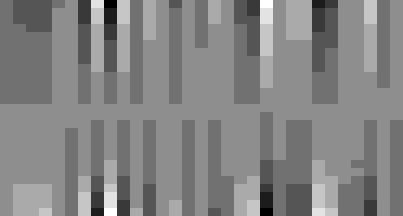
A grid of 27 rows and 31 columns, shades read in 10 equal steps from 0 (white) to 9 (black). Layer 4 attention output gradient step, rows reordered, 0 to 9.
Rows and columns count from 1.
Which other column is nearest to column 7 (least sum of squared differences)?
20
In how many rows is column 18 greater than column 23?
5
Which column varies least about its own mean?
13
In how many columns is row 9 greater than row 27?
13
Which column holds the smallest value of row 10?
21
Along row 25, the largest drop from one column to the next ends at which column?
9
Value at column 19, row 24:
3
